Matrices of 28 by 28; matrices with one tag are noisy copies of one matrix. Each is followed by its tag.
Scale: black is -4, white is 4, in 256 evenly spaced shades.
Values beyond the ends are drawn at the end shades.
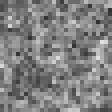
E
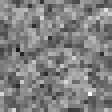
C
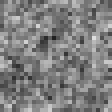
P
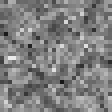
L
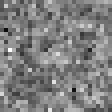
E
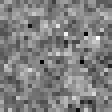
C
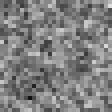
E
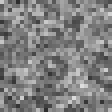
C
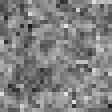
E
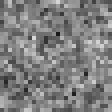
P
